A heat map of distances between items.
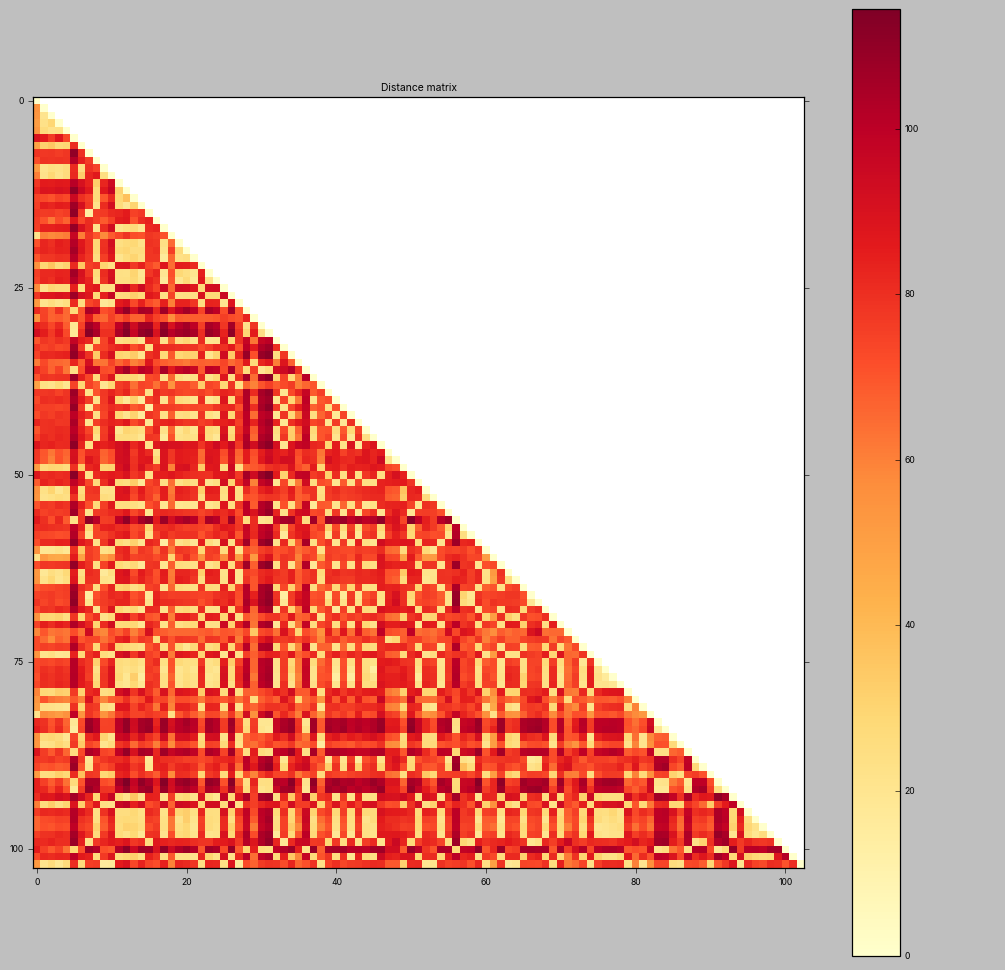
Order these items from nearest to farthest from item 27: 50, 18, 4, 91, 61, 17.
4, 61, 18, 91, 50, 17
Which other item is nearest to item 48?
47
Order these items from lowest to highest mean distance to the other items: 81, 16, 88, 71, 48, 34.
81, 34, 71, 88, 16, 48
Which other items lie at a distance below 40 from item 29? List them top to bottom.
35, 71, 80
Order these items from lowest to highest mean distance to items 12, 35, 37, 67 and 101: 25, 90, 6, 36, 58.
58, 90, 6, 25, 36
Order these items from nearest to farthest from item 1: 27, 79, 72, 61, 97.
27, 79, 61, 72, 97
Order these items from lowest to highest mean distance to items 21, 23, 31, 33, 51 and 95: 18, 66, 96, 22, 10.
96, 66, 18, 22, 10
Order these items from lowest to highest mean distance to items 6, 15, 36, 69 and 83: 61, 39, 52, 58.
52, 61, 58, 39
